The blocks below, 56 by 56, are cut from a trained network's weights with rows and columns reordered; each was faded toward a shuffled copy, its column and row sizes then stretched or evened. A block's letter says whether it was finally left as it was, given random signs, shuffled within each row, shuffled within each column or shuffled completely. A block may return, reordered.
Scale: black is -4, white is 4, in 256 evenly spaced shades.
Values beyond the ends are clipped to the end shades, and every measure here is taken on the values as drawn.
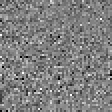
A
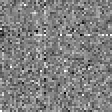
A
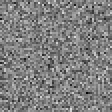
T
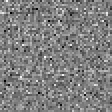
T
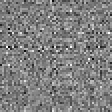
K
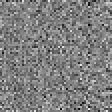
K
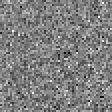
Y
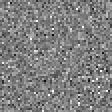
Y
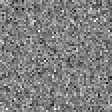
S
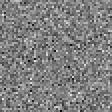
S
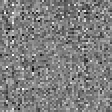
A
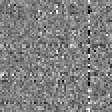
K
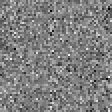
Y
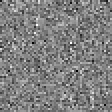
A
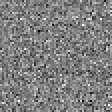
T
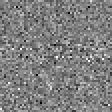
T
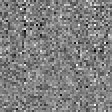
K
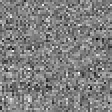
K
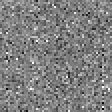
Y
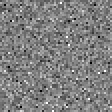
S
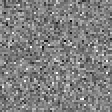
T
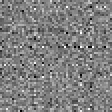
K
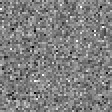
S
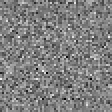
T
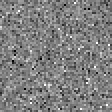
S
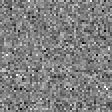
T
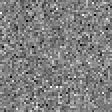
S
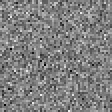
S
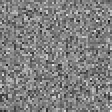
A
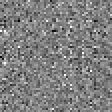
K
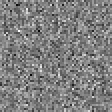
A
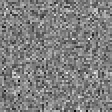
K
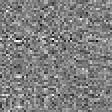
K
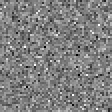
S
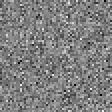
Y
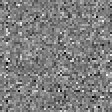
A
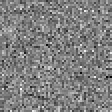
A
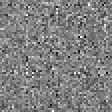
A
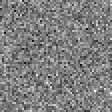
S
